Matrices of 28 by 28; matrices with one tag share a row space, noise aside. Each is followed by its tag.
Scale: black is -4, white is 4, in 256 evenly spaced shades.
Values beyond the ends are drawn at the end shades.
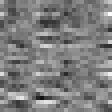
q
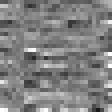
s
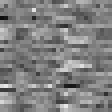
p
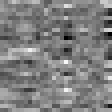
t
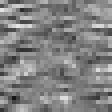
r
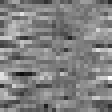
r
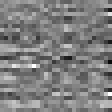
t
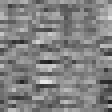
q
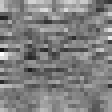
s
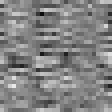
q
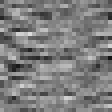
r
